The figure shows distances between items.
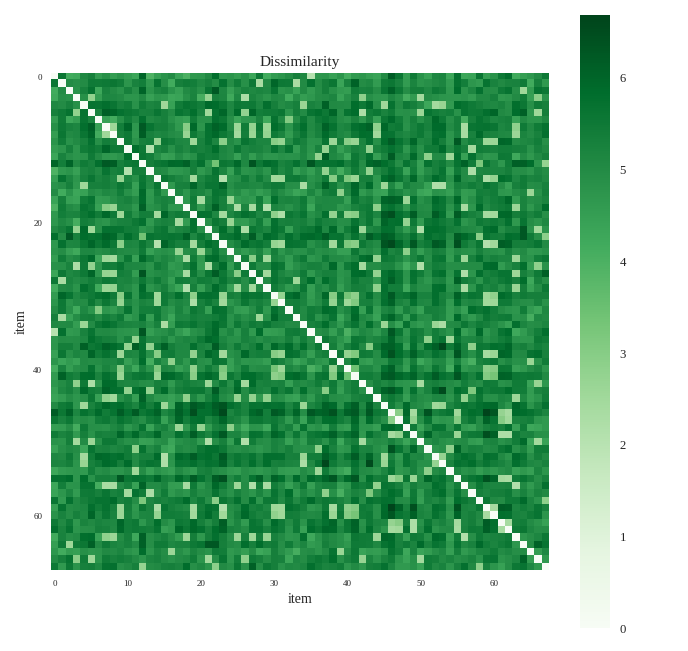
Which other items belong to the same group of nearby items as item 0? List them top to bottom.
35
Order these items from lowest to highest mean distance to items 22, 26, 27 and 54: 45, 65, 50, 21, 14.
50, 21, 65, 14, 45
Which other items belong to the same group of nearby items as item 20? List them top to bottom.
17, 24, 48
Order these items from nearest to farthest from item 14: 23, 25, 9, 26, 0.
23, 9, 0, 25, 26
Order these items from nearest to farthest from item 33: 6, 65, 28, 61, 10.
28, 65, 10, 6, 61
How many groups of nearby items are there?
14
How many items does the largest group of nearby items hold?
11
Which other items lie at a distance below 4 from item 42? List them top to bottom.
3, 5, 21, 26, 50, 66
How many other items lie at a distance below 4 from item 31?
10
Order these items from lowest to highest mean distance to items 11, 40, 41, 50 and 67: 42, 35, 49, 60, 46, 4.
60, 42, 35, 4, 49, 46
